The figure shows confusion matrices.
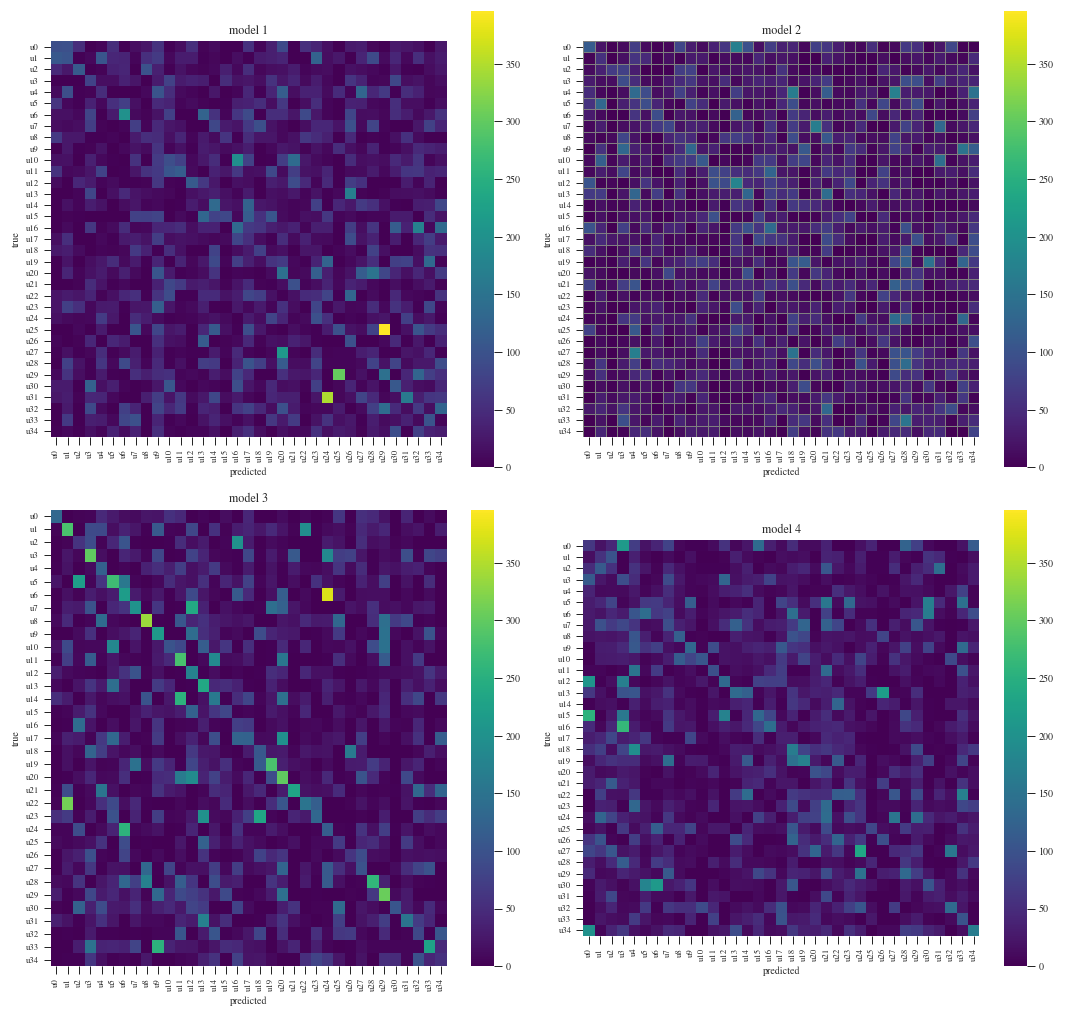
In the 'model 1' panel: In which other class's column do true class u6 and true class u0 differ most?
u13
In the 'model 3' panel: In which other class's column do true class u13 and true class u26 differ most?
u5
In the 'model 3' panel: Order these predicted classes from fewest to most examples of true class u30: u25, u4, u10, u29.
u29, u10, u4, u25
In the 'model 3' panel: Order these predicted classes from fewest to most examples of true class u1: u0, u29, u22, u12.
u0, u29, u12, u22
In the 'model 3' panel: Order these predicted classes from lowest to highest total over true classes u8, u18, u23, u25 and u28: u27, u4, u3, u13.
u27, u3, u4, u13
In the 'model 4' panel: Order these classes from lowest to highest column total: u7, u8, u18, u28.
u8, u28, u7, u18
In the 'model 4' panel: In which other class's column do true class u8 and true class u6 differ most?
u30
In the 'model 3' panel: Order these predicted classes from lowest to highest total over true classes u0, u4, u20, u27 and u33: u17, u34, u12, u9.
u34, u17, u12, u9
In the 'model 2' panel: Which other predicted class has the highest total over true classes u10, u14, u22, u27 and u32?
u18
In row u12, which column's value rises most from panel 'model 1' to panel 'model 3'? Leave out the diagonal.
u7
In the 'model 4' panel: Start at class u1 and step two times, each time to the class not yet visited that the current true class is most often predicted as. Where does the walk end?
u31
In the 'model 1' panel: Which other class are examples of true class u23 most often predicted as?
u9
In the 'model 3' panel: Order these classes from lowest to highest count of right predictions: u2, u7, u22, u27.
u2, u27, u22, u7
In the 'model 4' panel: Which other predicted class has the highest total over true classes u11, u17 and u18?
u4
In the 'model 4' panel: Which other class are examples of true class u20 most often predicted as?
u21
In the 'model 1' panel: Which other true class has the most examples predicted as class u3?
u30
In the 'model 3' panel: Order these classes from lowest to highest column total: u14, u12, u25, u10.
u10, u25, u14, u12
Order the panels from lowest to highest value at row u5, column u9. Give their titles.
model 3, model 1, model 2, model 4
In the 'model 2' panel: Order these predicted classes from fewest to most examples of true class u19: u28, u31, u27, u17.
u17, u31, u27, u28
